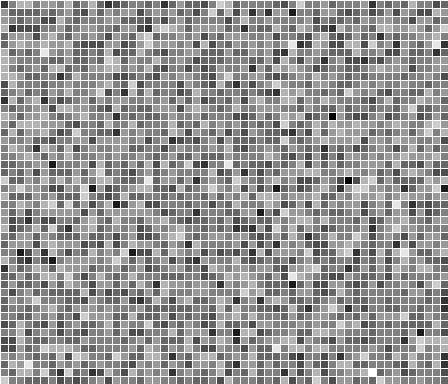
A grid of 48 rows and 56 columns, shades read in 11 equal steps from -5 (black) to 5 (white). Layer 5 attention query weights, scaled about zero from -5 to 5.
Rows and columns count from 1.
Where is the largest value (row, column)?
47, 47
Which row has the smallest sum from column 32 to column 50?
2
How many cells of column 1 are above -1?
29
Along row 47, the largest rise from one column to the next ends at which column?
9
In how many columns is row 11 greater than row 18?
18
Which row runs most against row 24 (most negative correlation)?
32
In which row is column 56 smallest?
24
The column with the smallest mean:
56
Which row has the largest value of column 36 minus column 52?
27
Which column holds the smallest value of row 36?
37
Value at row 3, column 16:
-1
